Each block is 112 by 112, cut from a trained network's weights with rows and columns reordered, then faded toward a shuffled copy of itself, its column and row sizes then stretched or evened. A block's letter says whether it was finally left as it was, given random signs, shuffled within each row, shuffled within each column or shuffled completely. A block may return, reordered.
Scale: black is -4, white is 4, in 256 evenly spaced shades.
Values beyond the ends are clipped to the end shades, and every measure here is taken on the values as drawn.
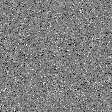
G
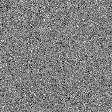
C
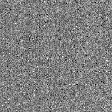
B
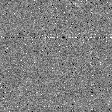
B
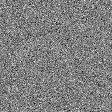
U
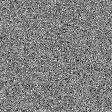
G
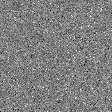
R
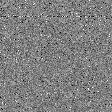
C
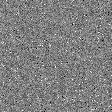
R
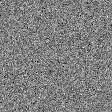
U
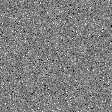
U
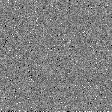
B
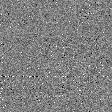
B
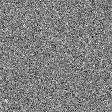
U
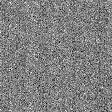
R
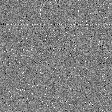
B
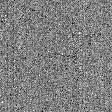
R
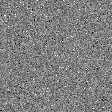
R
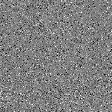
B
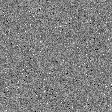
R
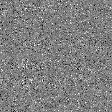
C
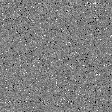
C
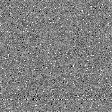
B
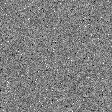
R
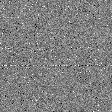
G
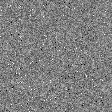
R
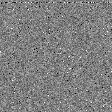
C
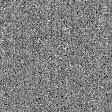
R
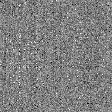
B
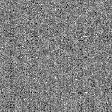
B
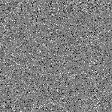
B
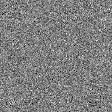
C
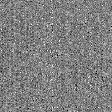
B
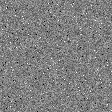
U
